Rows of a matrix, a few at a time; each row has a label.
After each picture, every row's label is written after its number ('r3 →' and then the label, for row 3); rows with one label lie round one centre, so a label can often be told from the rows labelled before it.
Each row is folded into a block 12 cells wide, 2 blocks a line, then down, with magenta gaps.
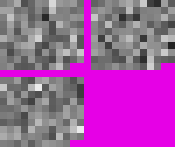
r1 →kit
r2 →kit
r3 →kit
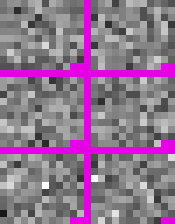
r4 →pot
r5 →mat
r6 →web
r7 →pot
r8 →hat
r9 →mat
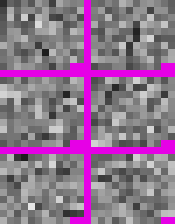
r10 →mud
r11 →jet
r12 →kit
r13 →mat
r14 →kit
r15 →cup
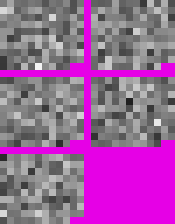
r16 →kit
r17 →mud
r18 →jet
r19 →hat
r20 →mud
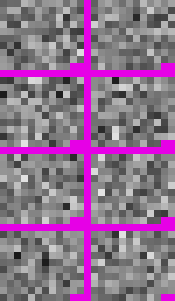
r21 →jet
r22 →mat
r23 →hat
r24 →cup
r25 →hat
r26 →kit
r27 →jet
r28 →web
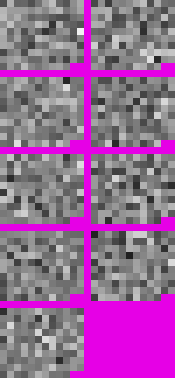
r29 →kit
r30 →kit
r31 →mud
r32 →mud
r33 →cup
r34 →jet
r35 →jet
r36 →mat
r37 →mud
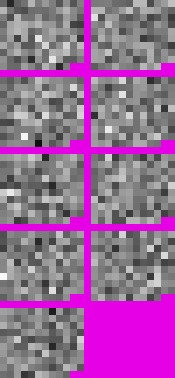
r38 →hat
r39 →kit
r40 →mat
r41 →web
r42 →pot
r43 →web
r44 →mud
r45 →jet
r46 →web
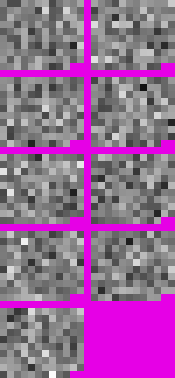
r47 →mud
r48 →jet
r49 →mud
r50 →mat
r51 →cup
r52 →pot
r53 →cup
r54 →mud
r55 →jet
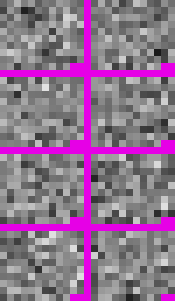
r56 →pot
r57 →mat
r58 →web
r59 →mud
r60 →web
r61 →pot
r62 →pot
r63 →mat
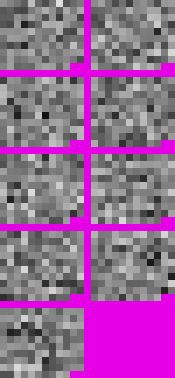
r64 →pot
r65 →cup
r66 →kit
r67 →web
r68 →pot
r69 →cup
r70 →mud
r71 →kit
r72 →cup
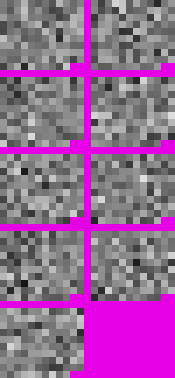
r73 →mud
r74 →hat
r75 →pot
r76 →pot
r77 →jet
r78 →mud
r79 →mud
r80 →jet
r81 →cup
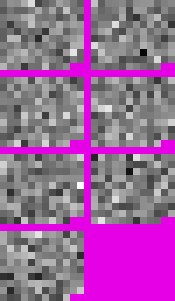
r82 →pot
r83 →web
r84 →mud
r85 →hat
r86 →kit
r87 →mat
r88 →hat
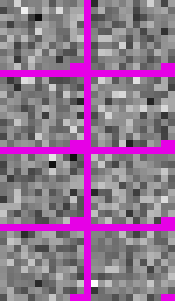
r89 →cup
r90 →pot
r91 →hat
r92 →mat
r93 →mat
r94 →web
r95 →kit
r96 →pot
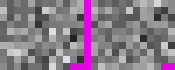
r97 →web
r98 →kit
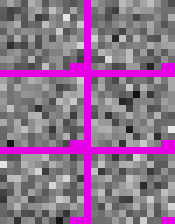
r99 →pot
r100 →pot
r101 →web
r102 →kit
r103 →hat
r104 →kit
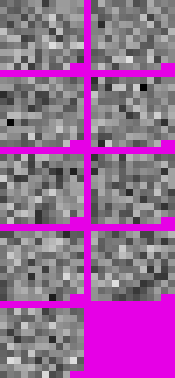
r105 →pot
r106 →mud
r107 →pot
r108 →mud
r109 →mat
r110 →mat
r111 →hat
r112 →web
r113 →pot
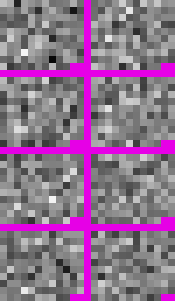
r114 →web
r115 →pot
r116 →web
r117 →web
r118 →pot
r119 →pot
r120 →cup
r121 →pot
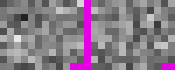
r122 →pot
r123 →jet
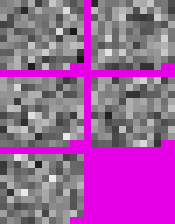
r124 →pot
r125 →pot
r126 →web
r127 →kit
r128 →mud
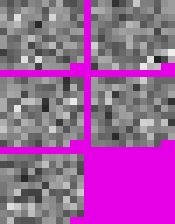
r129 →hat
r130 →kit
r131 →jet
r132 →kit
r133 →pot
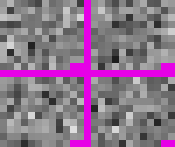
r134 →cup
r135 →kit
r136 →pot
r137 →web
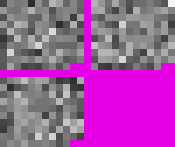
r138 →mat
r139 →web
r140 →hat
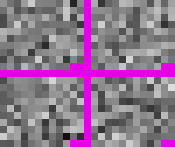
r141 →hat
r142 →hat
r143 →pot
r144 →cup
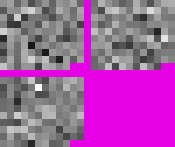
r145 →cup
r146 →cup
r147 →pot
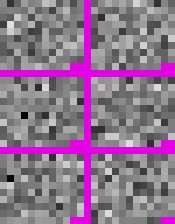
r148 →hat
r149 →mat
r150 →web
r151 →cup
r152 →cup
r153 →jet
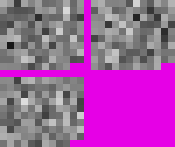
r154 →pot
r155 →web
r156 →jet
